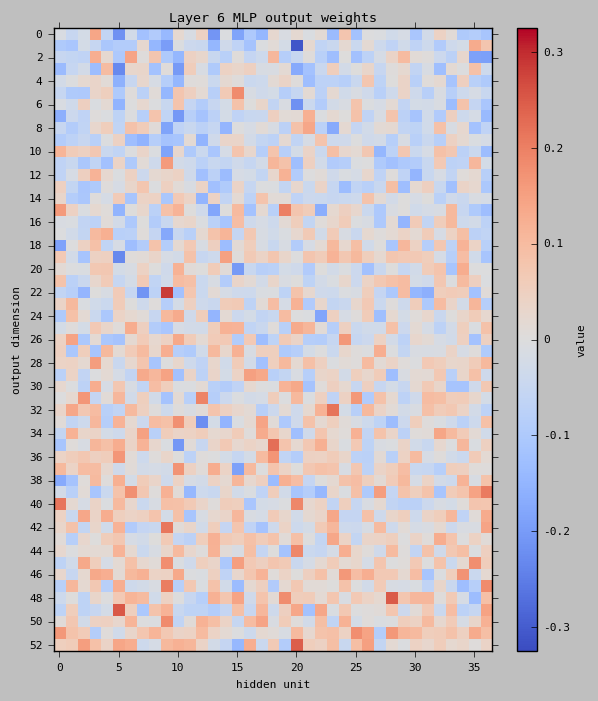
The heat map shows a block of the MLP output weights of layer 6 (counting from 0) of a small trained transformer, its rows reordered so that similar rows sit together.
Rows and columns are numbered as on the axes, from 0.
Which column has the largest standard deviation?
9
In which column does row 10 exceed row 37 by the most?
15
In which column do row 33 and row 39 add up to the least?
12
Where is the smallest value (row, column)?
1, 20
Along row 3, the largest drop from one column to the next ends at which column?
5
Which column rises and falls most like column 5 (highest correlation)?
36
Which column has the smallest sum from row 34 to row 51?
11
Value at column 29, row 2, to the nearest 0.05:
0.1
